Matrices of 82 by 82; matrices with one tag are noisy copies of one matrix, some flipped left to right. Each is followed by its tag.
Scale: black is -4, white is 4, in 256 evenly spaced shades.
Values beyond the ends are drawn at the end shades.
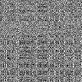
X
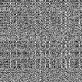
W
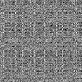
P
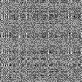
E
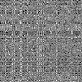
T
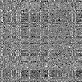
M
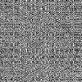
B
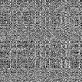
W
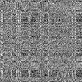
M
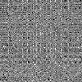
B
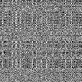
W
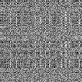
W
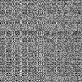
T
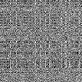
W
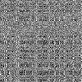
X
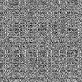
P
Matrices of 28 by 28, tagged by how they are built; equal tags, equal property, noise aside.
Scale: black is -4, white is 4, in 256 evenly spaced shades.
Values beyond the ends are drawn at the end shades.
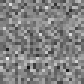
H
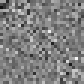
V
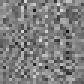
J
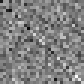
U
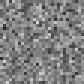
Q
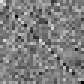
U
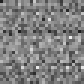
H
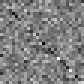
U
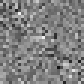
V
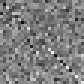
U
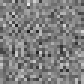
J
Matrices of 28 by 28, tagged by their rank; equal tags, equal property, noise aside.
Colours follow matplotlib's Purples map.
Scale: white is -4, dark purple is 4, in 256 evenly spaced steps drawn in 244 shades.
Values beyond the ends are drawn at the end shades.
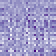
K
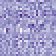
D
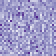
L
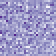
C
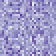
D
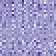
D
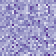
L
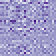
D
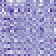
K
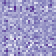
L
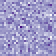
C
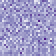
C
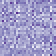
D
